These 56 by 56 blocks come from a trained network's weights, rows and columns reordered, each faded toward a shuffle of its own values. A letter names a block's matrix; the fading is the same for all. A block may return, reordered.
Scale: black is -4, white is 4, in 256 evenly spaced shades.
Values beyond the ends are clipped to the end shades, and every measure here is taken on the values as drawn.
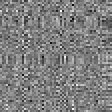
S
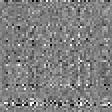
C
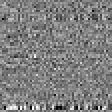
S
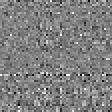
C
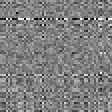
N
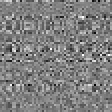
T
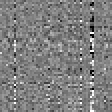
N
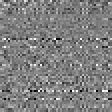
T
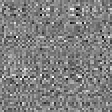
T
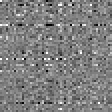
C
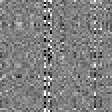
N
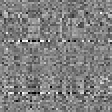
S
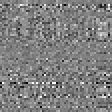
T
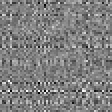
N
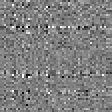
C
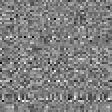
T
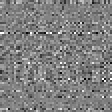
T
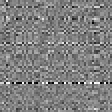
N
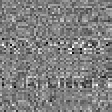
T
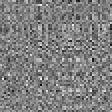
S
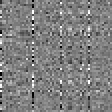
N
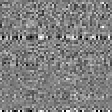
S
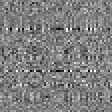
S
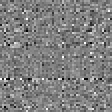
C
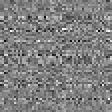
T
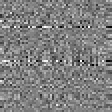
S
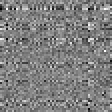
N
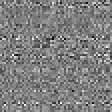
T
